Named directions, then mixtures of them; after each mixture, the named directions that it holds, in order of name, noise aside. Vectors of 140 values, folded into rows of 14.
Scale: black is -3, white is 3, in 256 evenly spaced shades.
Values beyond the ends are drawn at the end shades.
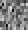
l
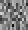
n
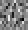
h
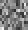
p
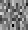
n.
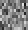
l, p.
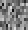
l.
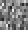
l.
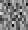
n.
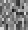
l, p.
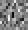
h.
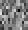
h, p.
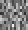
n.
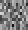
n.
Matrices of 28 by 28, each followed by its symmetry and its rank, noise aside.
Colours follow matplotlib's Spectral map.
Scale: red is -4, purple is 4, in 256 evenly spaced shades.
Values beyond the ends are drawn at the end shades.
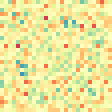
symmetric, rank eight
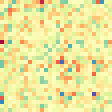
symmetric, rank eight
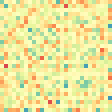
symmetric, rank six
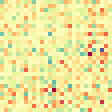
symmetric, rank six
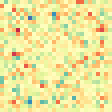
antisymmetric, rank eight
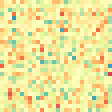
no symmetry, rank eight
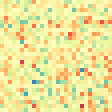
no symmetry, rank eight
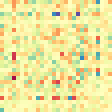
antisymmetric, rank four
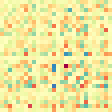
symmetric, rank four
